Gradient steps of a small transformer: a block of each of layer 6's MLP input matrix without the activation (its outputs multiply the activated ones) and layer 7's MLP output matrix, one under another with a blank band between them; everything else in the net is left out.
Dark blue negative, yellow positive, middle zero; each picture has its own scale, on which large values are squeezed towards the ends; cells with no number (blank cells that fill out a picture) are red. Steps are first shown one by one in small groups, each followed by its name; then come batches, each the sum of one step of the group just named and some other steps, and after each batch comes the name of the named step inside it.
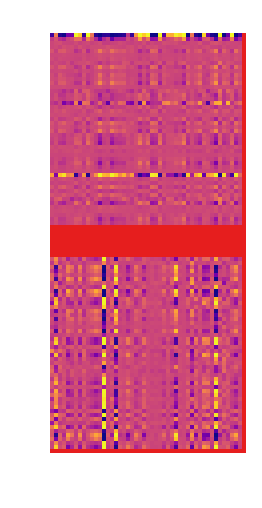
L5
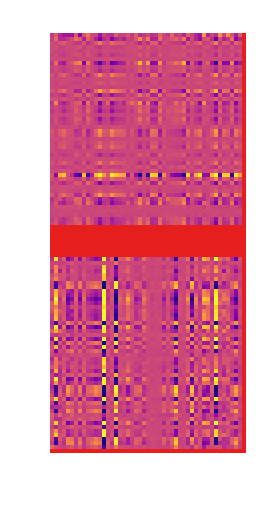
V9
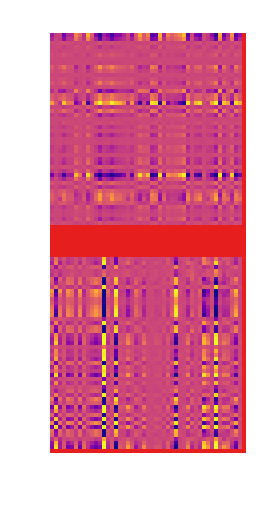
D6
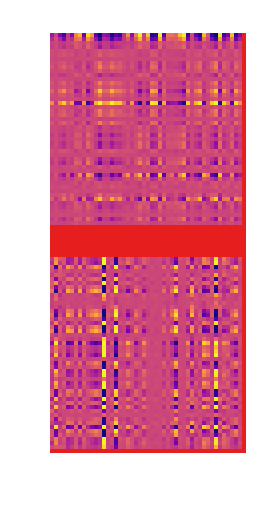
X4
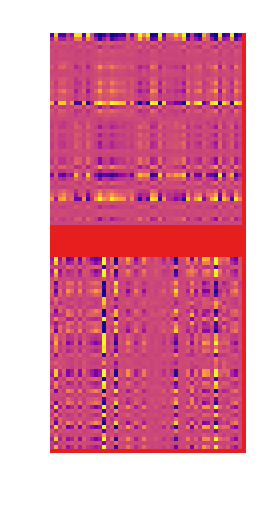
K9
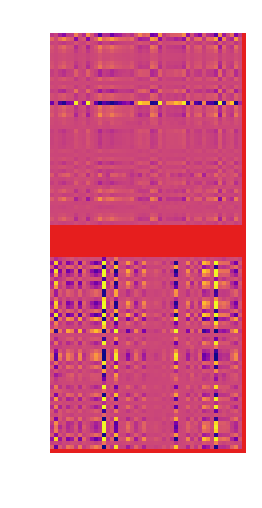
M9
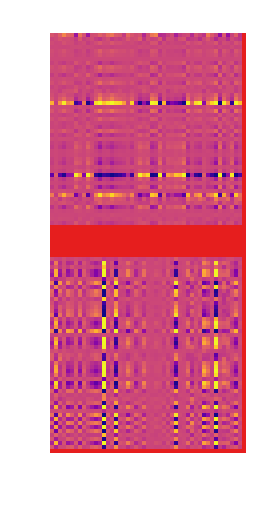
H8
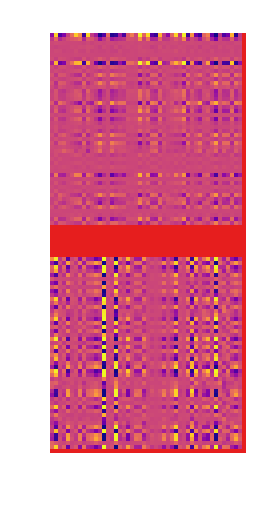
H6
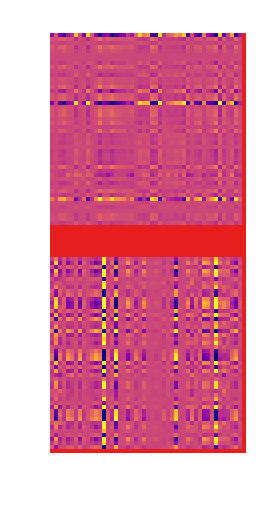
M9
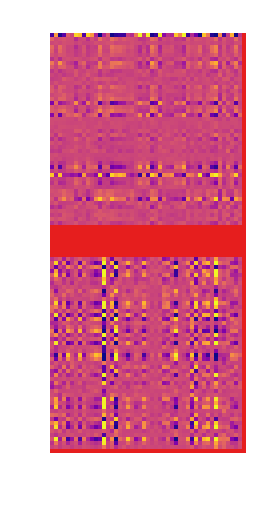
M9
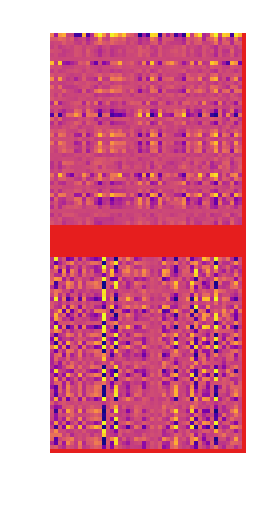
V9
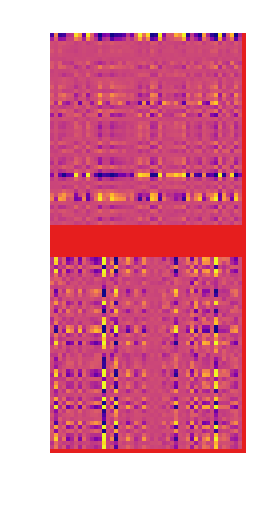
K9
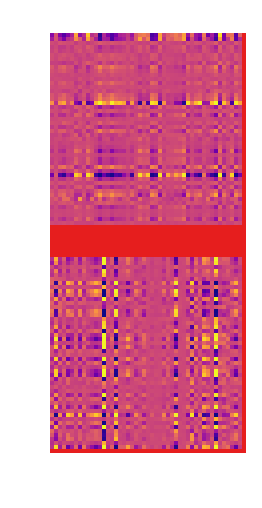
D6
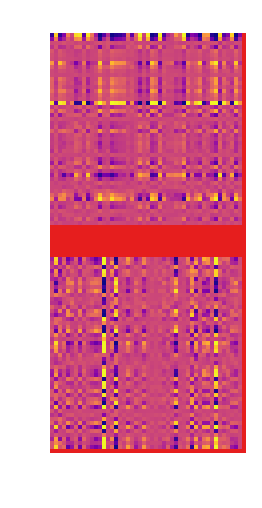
K9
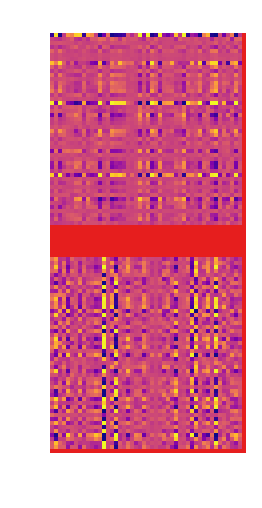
H6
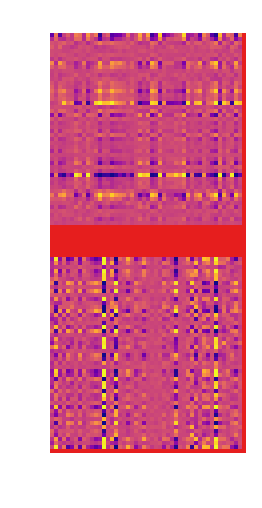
K9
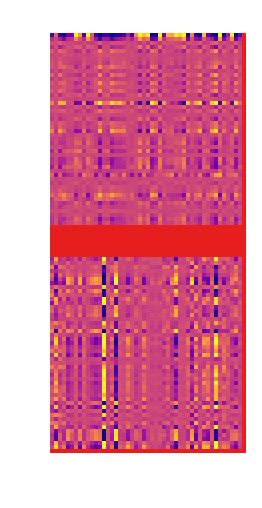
L5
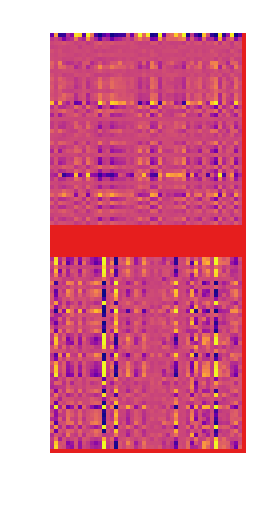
K9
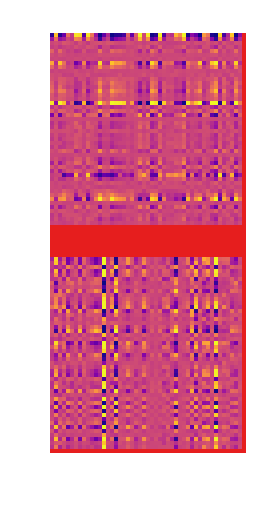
K9
